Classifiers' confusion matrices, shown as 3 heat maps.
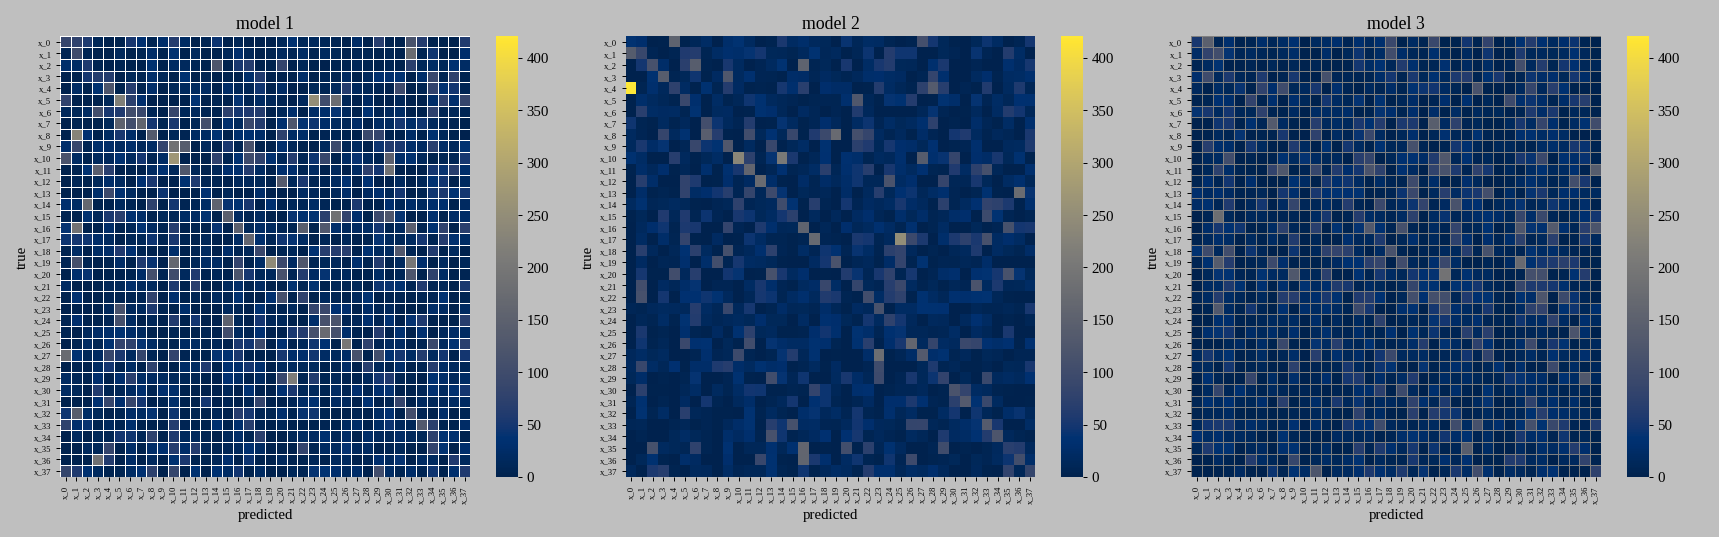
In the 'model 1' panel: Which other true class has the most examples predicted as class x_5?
x_7
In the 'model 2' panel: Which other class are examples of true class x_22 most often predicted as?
x_1
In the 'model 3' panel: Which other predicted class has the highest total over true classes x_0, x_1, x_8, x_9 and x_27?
x_18
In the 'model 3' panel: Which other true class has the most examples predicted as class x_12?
x_3
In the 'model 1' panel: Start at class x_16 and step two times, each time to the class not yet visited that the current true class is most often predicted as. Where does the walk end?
x_32
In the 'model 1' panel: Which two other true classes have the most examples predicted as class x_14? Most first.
x_2, x_10
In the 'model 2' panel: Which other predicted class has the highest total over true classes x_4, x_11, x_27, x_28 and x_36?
x_0
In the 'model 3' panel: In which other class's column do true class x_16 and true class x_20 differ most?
x_23
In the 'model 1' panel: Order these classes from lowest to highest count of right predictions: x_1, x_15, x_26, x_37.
x_37, x_1, x_15, x_26
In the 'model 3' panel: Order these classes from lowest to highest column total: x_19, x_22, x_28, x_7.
x_28, x_7, x_19, x_22
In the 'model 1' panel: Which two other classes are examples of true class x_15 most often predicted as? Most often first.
x_25, x_30
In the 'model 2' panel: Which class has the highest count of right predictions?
x_10
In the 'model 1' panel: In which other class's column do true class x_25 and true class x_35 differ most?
x_24
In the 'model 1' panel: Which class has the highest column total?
x_10
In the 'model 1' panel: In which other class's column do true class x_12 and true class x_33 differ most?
x_20
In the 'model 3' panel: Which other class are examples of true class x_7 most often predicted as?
x_22
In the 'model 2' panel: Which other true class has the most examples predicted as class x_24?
x_12
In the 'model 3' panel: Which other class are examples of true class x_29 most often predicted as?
x_36
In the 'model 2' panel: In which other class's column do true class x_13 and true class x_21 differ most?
x_36
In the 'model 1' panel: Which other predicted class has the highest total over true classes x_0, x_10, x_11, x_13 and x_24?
x_30
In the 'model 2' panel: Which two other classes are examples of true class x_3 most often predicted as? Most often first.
x_9, x_28
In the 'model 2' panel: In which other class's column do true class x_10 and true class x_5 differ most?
x_14
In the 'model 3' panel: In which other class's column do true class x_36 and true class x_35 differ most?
x_25
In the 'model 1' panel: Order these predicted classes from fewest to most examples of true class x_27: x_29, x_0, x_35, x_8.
x_8, x_35, x_29, x_0
